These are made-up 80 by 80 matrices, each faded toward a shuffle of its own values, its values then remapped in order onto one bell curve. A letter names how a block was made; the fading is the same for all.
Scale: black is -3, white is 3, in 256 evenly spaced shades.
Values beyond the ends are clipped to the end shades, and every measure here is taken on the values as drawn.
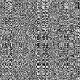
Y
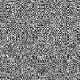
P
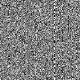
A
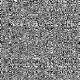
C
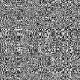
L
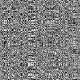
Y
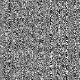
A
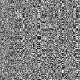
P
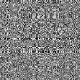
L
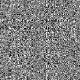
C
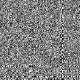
C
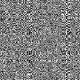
L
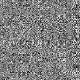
C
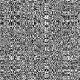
P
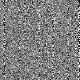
A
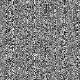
A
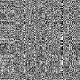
Y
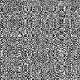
P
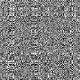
L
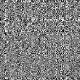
C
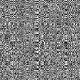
Y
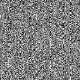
A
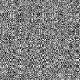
P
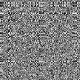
L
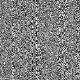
A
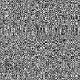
P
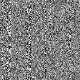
A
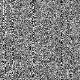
A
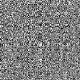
C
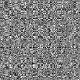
L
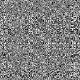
C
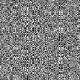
Y
